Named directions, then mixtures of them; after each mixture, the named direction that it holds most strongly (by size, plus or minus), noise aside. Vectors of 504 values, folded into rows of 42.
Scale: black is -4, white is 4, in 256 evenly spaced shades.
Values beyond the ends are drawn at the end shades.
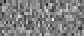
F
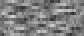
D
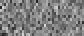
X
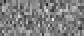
F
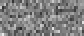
X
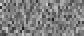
X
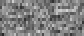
D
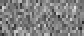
X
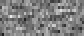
D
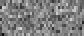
X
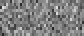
X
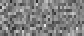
X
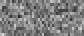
F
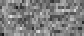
D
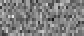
X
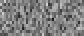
F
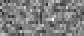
D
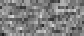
D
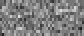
F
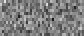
F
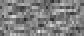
D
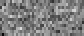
X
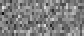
F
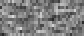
D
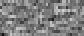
D
